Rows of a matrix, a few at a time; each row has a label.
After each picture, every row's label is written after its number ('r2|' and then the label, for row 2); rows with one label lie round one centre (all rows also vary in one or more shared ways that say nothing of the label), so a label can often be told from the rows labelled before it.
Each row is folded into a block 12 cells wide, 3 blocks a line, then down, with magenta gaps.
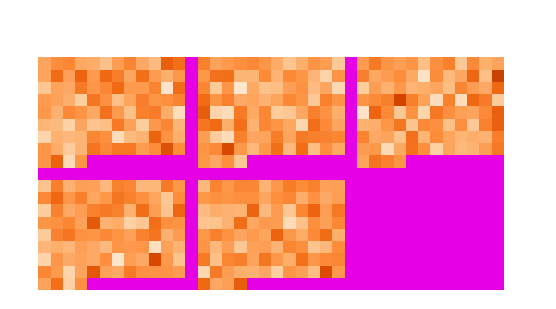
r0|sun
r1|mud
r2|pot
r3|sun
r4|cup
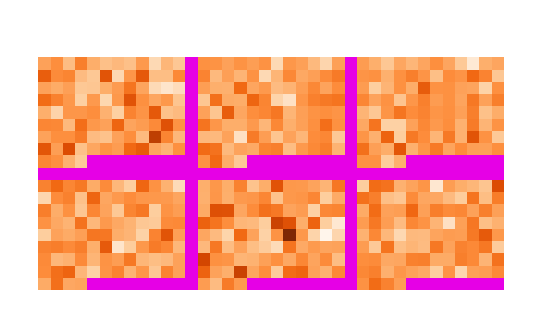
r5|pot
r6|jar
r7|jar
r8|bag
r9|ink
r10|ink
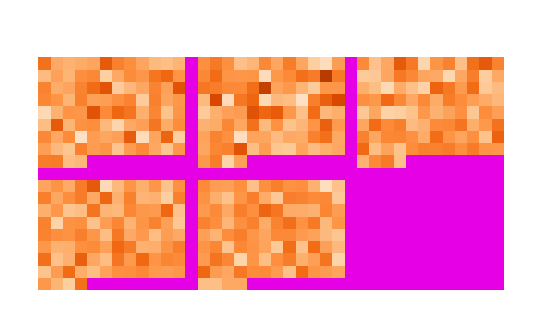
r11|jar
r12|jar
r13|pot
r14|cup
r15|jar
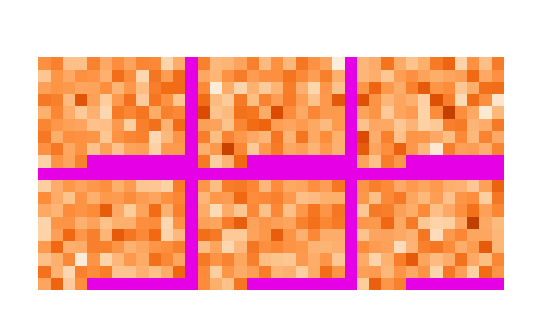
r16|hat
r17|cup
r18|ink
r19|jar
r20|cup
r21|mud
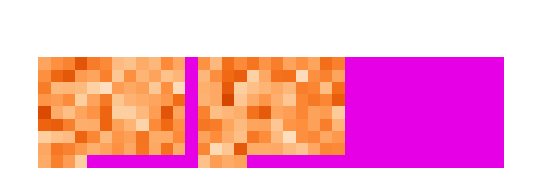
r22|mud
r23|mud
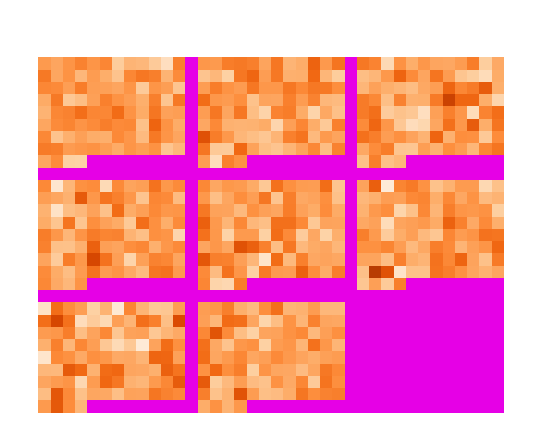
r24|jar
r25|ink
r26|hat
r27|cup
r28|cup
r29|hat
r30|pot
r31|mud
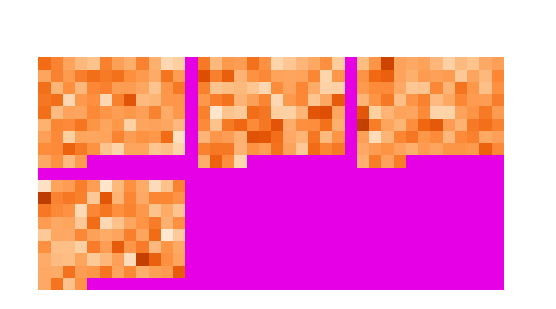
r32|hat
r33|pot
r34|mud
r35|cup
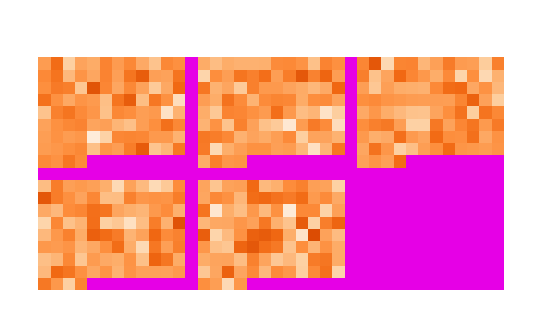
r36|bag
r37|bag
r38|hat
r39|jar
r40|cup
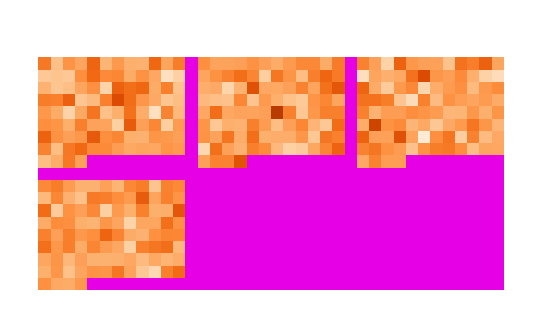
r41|ink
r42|cup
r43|bag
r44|bag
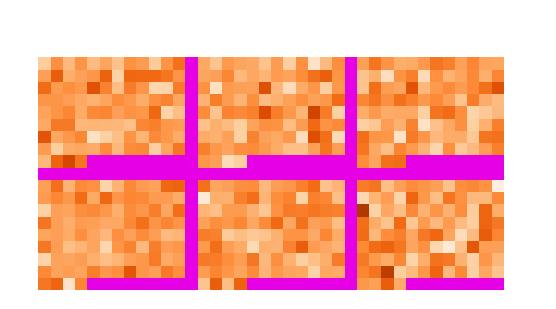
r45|bag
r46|jar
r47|ink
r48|sun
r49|hat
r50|bag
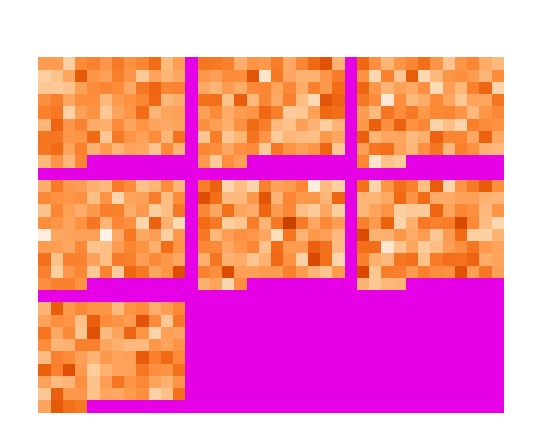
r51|hat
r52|sun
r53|jar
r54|pot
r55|hat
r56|mud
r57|bag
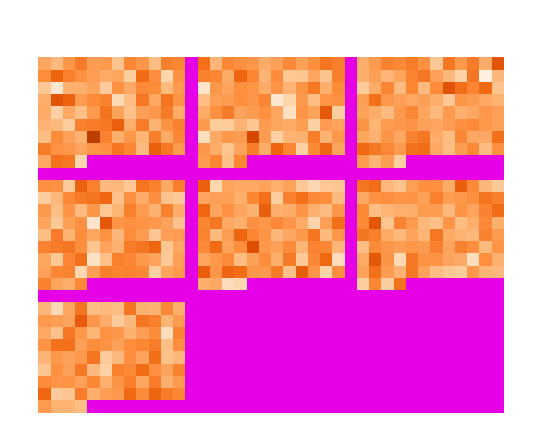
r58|pot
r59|sun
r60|ink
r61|bag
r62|jar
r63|hat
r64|pot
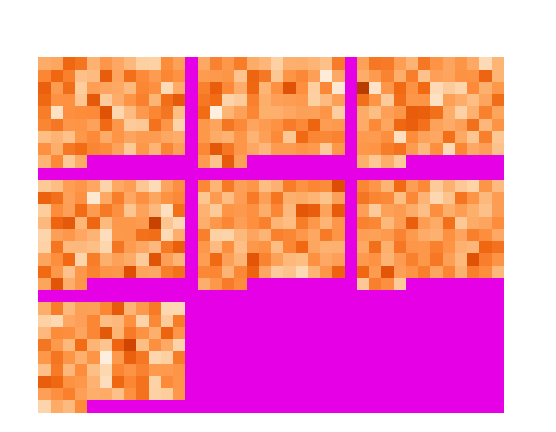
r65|mud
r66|ink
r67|jar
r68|pot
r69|ink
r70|pot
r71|hat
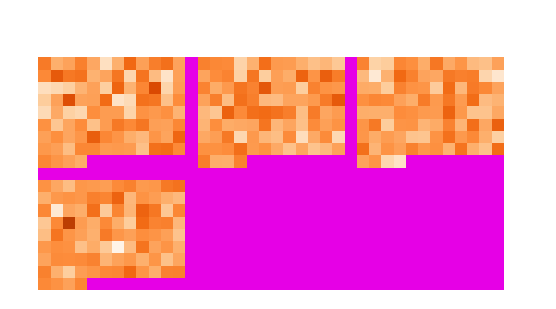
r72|pot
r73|jar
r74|jar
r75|bag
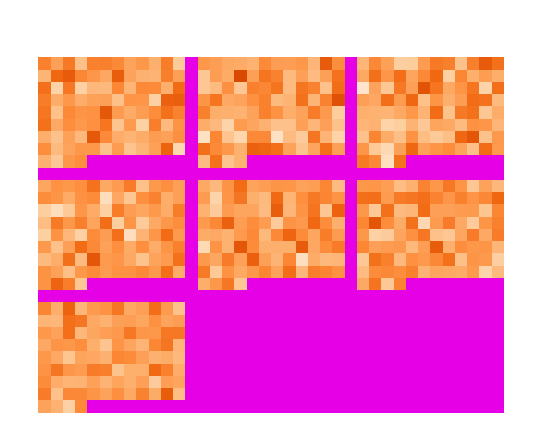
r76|mud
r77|sun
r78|sun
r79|pot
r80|pot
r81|hat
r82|mud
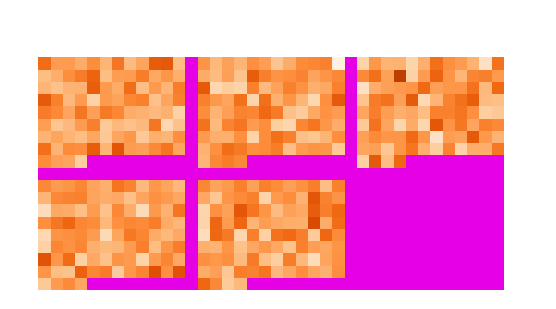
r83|sun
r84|bag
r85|hat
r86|pot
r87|jar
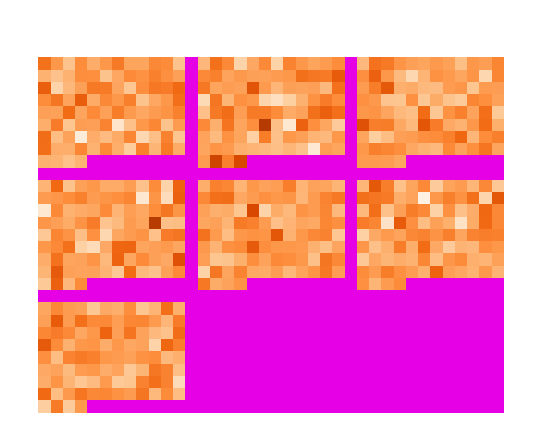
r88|jar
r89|bag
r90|mud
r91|hat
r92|cup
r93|sun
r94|sun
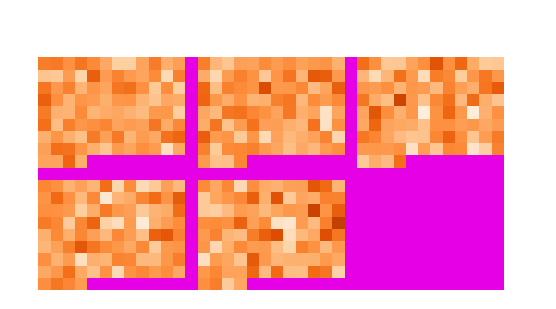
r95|ink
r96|jar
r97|hat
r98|pot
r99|sun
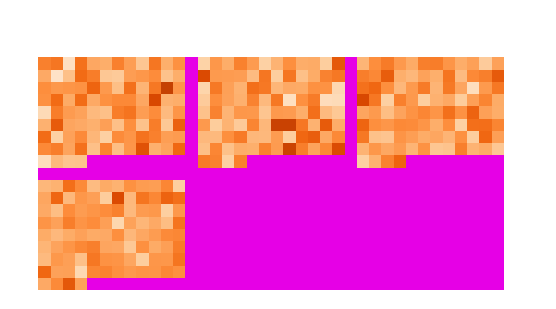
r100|jar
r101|cup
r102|mud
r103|pot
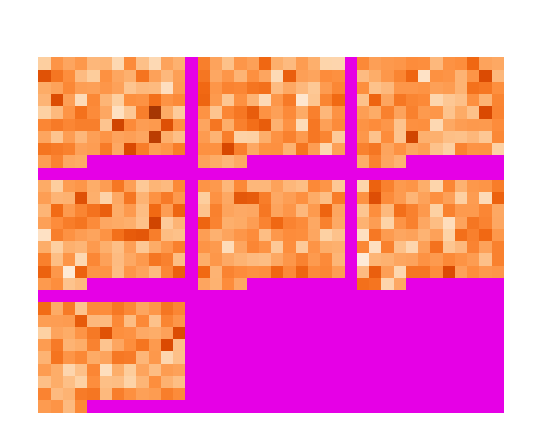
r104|pot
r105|jar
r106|jar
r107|jar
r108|sun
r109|sun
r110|sun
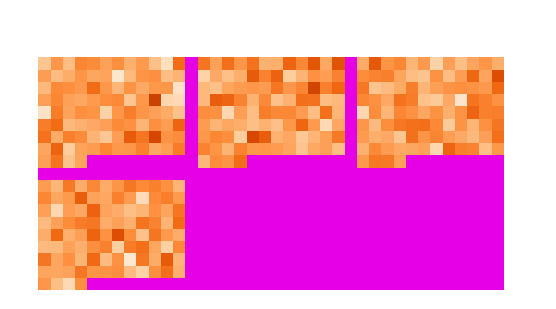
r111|jar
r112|ink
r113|pot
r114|cup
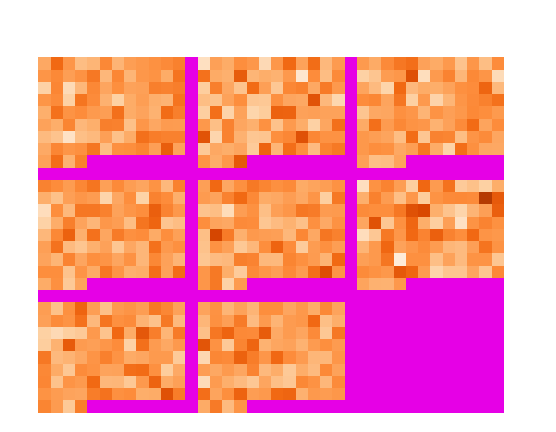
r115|sun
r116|cup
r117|jar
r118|jar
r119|sun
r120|jar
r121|cup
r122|sun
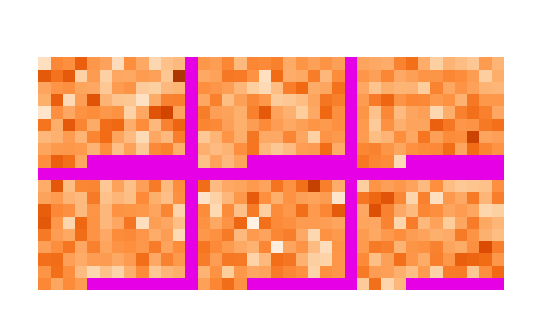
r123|pot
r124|mud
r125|pot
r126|ink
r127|bag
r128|mud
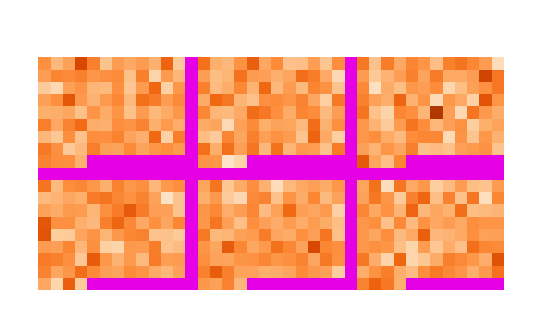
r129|pot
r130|jar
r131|cup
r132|ink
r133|ink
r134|bag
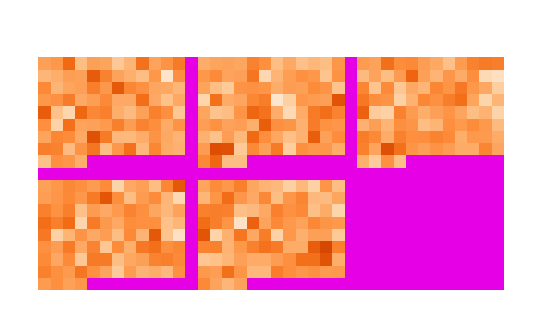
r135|ink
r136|jar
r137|ink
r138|ink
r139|mud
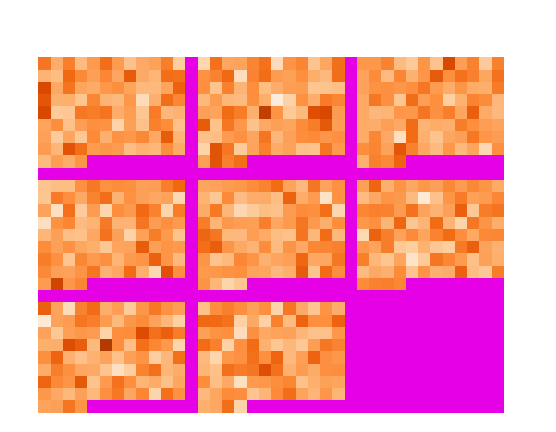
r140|mud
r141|bag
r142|ink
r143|bag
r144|mud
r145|bag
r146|bag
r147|pot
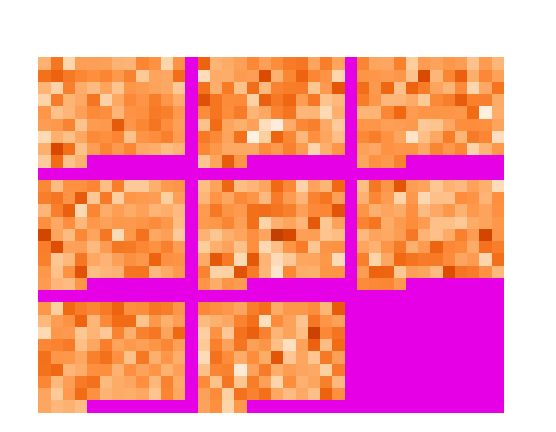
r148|hat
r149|bag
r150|bag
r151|mud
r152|ink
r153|pot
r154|mud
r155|jar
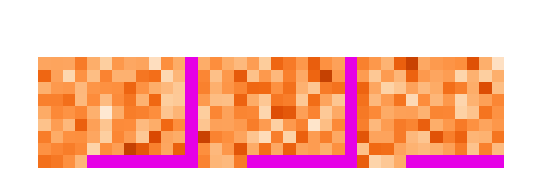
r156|pot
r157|cup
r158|cup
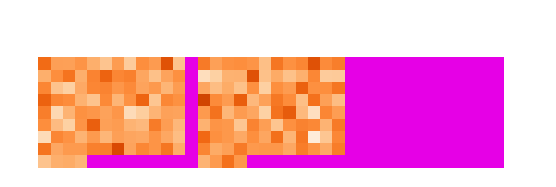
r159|sun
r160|ink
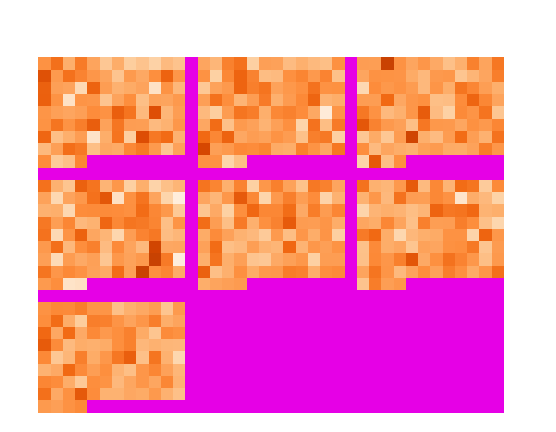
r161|cup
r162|jar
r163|mud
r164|jar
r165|sun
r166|hat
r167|ink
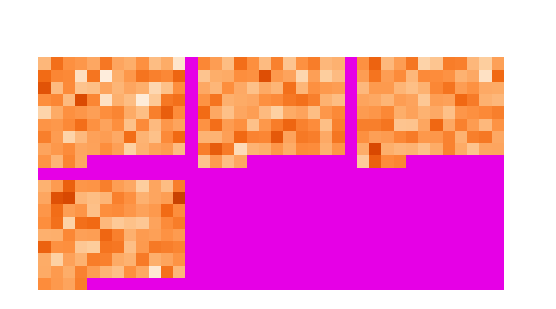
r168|pot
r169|hat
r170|hat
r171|mud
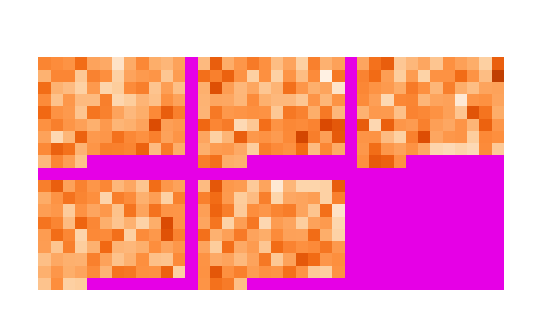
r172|bag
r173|mud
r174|ink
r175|sun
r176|ink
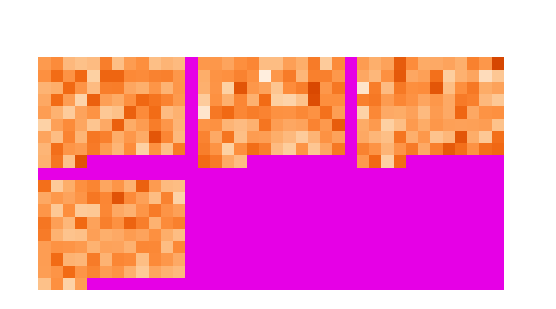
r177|hat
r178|jar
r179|sun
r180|hat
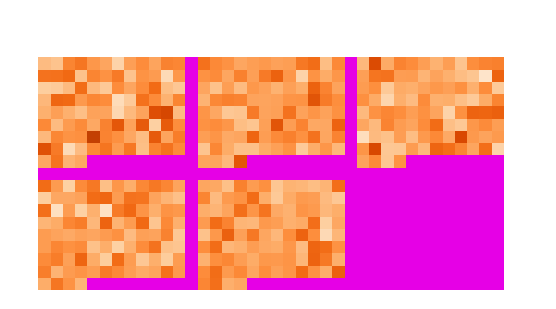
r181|pot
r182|hat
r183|sun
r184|bag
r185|jar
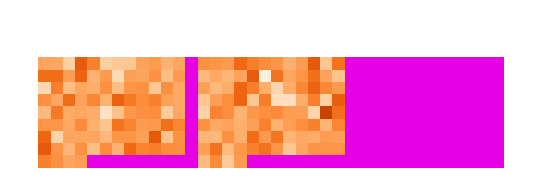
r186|pot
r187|jar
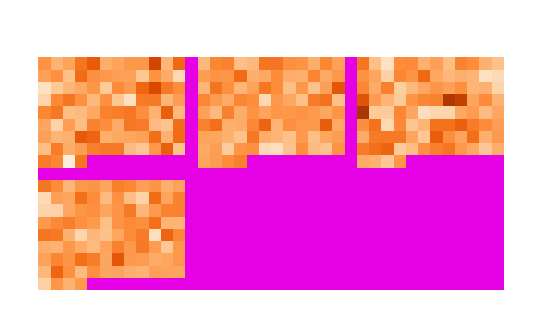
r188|cup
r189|mud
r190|hat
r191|hat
